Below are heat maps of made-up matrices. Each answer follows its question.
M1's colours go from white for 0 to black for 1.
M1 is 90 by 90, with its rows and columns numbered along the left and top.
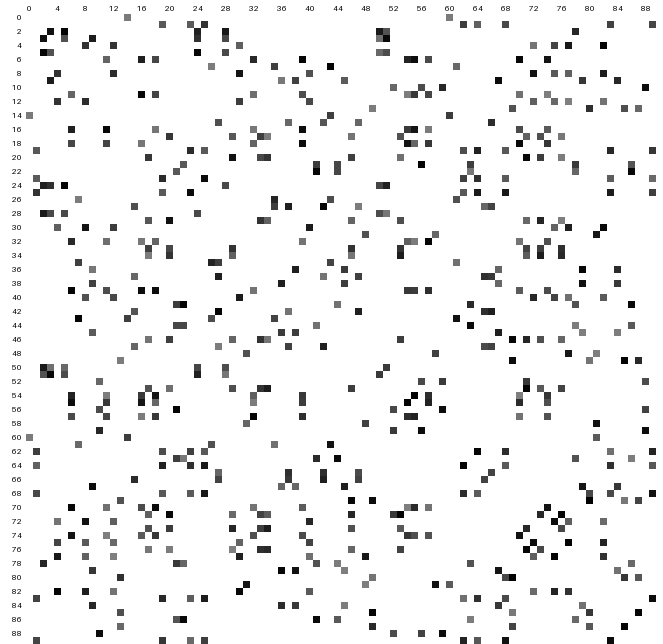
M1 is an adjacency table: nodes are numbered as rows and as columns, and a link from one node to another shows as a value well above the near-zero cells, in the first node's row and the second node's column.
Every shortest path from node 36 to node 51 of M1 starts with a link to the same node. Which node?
node 9
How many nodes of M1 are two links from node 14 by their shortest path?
5
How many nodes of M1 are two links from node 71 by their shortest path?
5
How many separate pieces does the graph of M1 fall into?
3
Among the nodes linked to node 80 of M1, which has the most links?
node 68
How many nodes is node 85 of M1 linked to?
5
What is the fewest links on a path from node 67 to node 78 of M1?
4
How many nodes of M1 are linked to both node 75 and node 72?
6
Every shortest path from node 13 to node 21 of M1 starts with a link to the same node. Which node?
node 69
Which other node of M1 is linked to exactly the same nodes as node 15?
node 65
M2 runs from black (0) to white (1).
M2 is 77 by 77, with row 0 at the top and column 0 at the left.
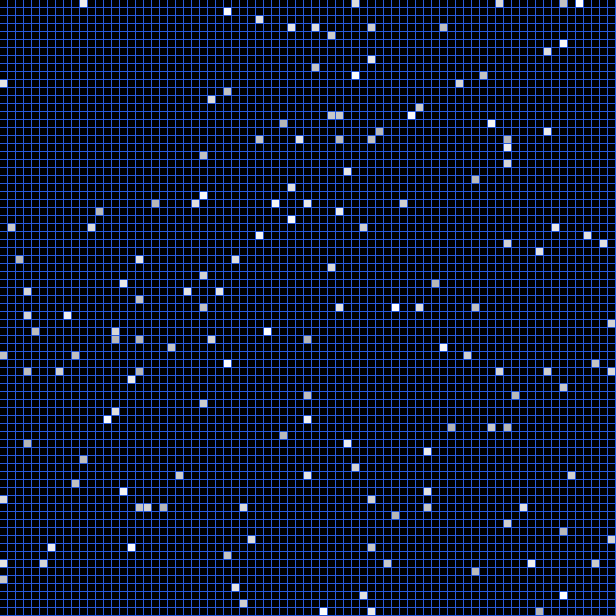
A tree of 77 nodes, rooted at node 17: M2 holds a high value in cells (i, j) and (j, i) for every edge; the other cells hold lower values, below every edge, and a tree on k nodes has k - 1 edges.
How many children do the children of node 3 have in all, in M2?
4
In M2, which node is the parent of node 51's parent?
42
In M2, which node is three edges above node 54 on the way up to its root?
61
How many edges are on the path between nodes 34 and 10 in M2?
8
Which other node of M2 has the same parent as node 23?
27
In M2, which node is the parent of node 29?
32
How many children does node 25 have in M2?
4
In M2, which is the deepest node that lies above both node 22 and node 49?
38
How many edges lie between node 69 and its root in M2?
8
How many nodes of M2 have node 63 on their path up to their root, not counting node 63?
11
